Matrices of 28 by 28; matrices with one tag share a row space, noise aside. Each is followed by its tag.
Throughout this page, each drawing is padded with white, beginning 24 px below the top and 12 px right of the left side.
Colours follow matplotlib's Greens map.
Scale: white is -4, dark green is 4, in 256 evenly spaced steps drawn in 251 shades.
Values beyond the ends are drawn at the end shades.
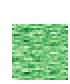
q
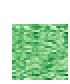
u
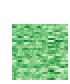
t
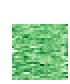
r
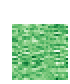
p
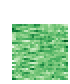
r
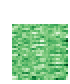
p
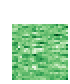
p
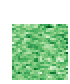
u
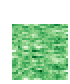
p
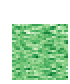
u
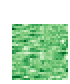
r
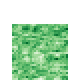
p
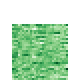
p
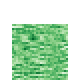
r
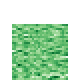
t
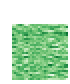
t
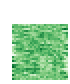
r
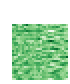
t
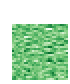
u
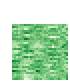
q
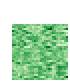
u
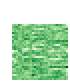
p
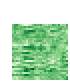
q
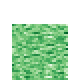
u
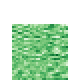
t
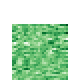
t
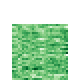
p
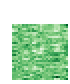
p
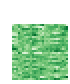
p
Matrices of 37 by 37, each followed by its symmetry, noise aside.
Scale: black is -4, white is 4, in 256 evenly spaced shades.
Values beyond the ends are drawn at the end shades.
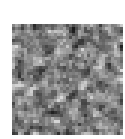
antisymmetric.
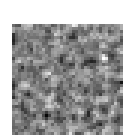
antisymmetric.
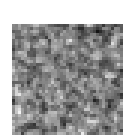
antisymmetric.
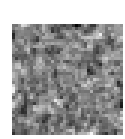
antisymmetric.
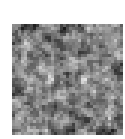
same after a half turn.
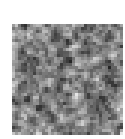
no symmetry.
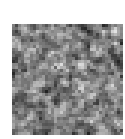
symmetric across the other diagonal.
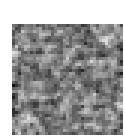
same after a half turn.
